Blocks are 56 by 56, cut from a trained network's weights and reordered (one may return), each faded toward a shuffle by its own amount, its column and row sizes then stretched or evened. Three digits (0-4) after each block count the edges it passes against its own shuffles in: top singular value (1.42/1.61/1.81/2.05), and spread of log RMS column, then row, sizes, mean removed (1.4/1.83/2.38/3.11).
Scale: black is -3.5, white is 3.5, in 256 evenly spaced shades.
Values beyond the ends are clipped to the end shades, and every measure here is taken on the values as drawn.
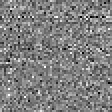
2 1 1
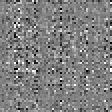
0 4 3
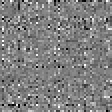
1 3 3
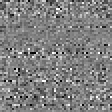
2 0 4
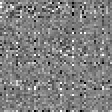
1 3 3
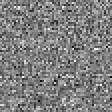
1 0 2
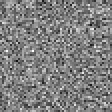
3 0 0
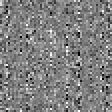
2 4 0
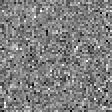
0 0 0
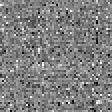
0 1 1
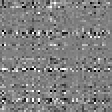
4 3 4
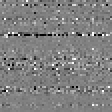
2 0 4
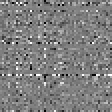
2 2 4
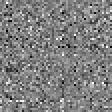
0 2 2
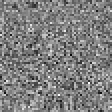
3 0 2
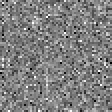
0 1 0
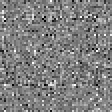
0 2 3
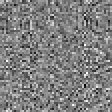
3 2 1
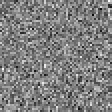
2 0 0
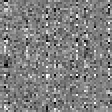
1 4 1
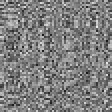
4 2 0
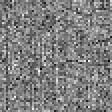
1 0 0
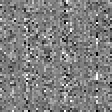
0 4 1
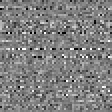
0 0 4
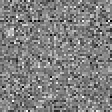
0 1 2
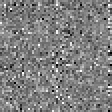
2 2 1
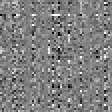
3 4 2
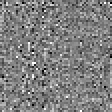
2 2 0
